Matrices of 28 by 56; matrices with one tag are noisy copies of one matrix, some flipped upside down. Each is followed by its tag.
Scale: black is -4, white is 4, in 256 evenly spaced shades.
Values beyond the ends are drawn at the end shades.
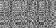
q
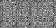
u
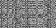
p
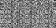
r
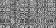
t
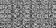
r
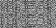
p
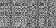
q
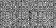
u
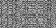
p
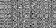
r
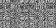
t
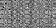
r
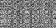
r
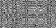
p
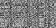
q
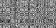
t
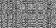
p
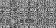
t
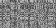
t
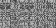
t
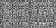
u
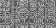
t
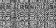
t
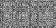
u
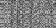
r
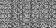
r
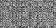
u
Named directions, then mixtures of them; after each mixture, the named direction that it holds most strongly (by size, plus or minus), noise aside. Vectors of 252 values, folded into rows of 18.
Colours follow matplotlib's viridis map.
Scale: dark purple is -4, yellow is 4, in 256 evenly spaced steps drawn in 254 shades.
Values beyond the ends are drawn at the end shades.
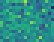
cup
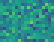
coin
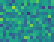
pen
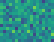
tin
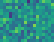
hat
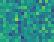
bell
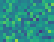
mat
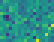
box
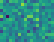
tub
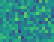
bell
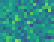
mat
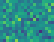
mat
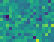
box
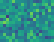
mat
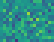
mat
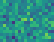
mat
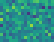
pen
